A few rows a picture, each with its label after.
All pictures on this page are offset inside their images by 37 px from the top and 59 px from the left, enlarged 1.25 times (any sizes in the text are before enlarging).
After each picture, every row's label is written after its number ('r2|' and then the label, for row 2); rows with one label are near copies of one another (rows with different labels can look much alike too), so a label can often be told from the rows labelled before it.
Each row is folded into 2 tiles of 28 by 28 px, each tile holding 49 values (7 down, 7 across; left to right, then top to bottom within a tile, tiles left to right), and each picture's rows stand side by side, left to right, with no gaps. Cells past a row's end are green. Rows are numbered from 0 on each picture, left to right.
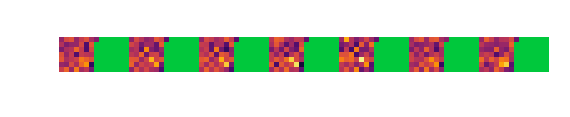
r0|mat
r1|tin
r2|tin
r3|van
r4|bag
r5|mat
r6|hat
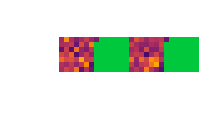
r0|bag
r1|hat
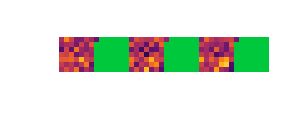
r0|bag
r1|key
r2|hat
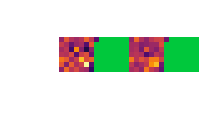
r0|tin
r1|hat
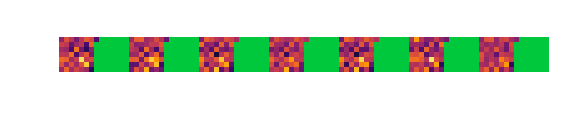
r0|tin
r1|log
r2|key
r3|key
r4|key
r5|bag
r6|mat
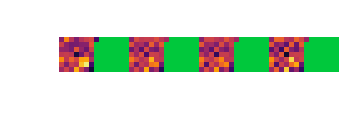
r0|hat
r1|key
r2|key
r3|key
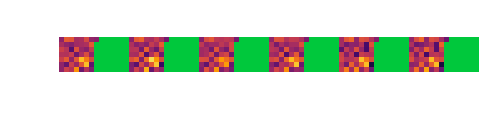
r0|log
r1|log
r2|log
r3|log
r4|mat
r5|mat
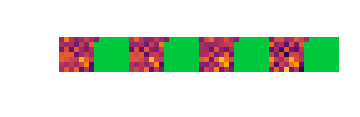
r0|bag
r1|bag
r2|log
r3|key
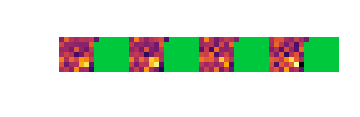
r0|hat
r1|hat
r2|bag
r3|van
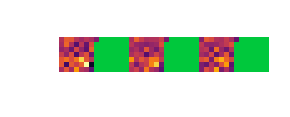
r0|van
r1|hat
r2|log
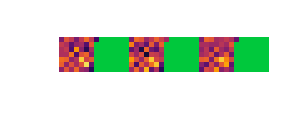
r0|tin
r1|key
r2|log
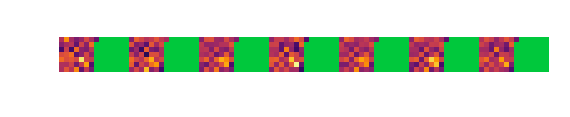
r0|bag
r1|key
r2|log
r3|tin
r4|log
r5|log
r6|tin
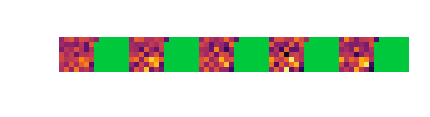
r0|mat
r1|log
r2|tin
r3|key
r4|hat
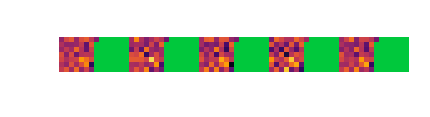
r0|mat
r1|bag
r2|mat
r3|key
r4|mat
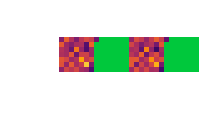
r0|tin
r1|tin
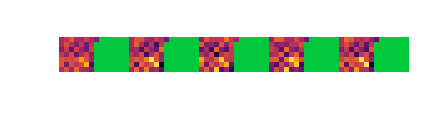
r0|van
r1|van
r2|key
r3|log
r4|van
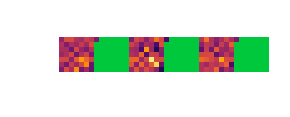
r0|log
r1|tin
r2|bag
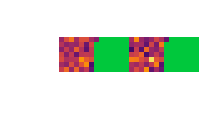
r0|mat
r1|bag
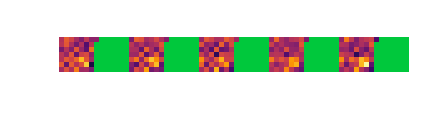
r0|van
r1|log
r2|key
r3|hat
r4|hat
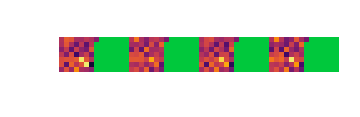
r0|van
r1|bag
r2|van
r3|bag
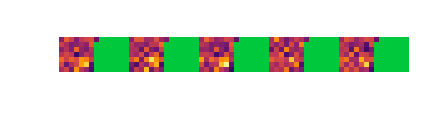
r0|hat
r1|log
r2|hat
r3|bag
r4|tin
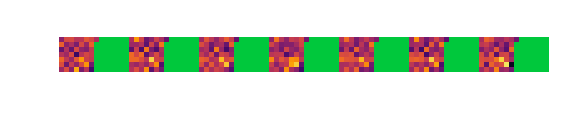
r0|key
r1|bag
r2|tin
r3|hat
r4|bag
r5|bag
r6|van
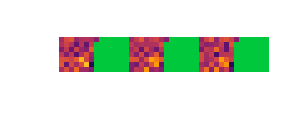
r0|van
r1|log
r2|mat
